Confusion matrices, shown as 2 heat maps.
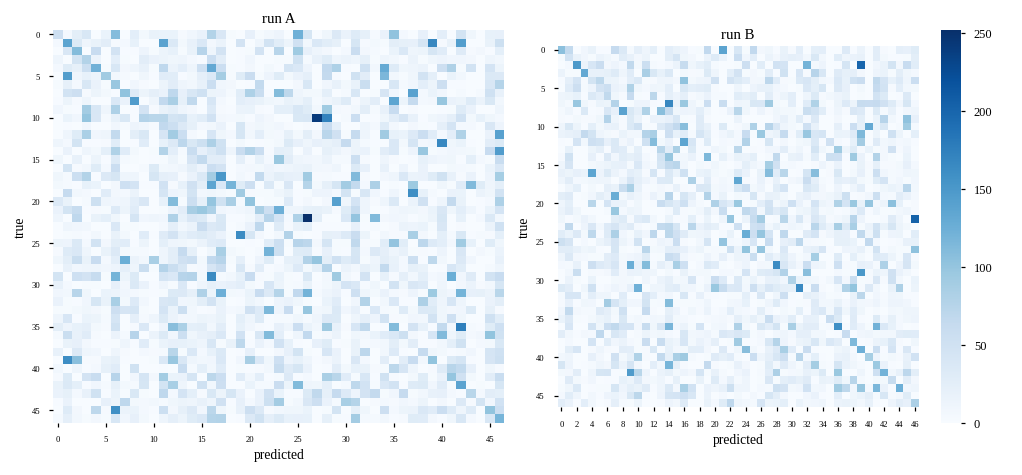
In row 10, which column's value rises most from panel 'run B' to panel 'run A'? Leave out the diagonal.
27
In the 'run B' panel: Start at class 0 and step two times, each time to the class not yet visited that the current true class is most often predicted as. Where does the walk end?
7
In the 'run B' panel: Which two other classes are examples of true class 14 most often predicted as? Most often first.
19, 38
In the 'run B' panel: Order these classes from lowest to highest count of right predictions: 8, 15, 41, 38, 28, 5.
5, 15, 41, 38, 8, 28
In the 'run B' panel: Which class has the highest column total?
14
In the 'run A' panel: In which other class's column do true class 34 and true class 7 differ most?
37
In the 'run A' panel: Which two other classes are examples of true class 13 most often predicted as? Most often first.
40, 16
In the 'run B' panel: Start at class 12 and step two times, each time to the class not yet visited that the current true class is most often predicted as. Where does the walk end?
4
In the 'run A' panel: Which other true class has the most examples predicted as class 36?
43
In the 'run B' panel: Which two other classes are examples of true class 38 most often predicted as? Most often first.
23, 28
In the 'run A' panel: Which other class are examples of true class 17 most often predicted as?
31
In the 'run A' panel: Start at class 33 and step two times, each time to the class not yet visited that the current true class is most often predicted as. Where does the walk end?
26
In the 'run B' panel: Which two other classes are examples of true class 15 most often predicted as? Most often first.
27, 14
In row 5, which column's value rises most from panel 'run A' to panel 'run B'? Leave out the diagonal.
9
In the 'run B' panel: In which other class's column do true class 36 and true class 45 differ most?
41
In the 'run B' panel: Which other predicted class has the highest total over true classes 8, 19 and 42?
9
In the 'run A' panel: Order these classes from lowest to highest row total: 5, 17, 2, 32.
32, 2, 5, 17
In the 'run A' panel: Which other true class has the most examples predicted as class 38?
14
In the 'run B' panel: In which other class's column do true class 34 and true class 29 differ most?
39
